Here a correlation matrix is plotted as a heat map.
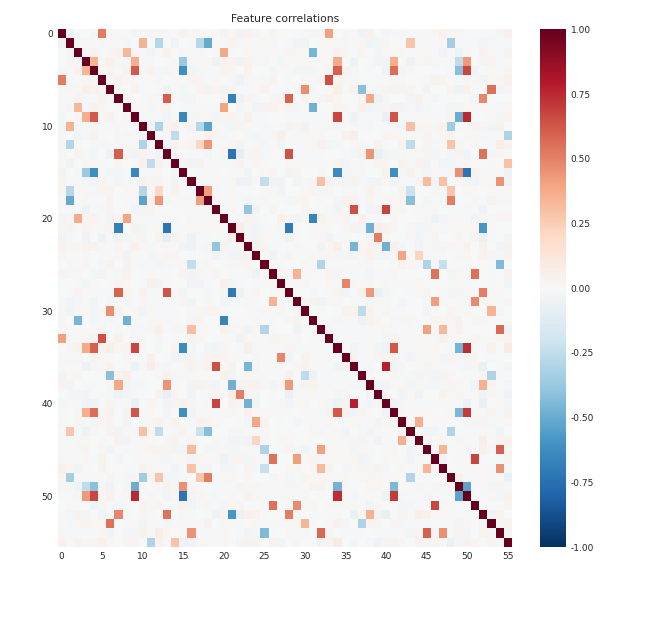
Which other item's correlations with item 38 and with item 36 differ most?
40
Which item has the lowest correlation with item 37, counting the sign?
6
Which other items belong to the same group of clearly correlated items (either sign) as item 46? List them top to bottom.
26, 29, 51
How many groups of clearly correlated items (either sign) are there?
13
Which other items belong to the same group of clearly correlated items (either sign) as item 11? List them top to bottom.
14, 55
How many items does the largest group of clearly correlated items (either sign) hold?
8
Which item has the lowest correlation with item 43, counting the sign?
18
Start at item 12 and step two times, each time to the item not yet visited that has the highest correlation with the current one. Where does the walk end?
48
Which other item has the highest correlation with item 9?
50
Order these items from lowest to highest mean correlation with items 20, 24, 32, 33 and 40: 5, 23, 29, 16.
23, 29, 16, 5
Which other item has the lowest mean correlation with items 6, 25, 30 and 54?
37
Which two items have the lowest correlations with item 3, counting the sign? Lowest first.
15, 49
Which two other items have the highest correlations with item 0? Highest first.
5, 33
